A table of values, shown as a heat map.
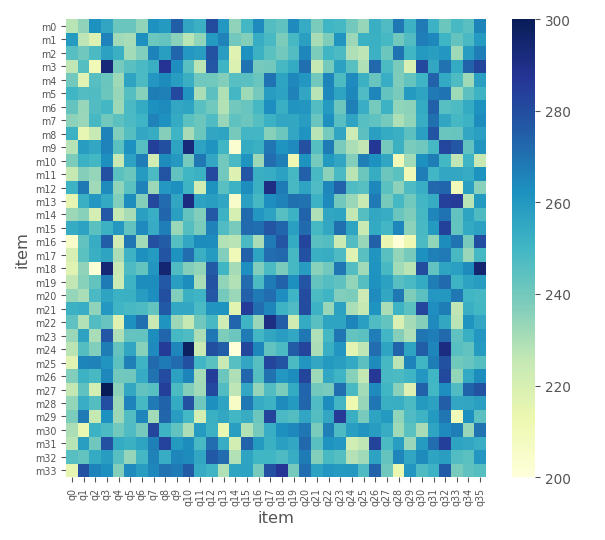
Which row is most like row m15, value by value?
m20
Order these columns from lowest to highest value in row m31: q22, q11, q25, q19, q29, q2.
q25, q29, q2, q11, q19, q22
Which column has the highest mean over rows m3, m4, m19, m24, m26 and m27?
q8
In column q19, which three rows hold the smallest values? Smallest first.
m10, m22, m33
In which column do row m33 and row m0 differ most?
q28
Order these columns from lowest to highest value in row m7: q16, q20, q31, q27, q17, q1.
q1, q27, q16, q17, q20, q31
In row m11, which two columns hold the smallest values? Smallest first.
q29, q14
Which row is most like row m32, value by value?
m2
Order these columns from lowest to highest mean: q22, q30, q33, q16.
q33, q16, q22, q30
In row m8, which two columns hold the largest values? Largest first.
q31, q3
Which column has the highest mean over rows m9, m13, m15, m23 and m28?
q32
